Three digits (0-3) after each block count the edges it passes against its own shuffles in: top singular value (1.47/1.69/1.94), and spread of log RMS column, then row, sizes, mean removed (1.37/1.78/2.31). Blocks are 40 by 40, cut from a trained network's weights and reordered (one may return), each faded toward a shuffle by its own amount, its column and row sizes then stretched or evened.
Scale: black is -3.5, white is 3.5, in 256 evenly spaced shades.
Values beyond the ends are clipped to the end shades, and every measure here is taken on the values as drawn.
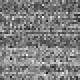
2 0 0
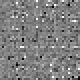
0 2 2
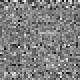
0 0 3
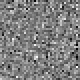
0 2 0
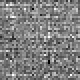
1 2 1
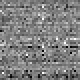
2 2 2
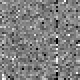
2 2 1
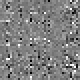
0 3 2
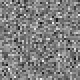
0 0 0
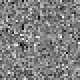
0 1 0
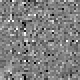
1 1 2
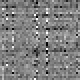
2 3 0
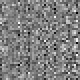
1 3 0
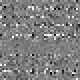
0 1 3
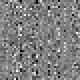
0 3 1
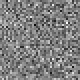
1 0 0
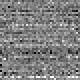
2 0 2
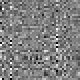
2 2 1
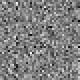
0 1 1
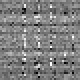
3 3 1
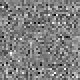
0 0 2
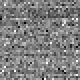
0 0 0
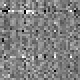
2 2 1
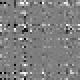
2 3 3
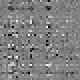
1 3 2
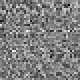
2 0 2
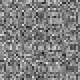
2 0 0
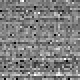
2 0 2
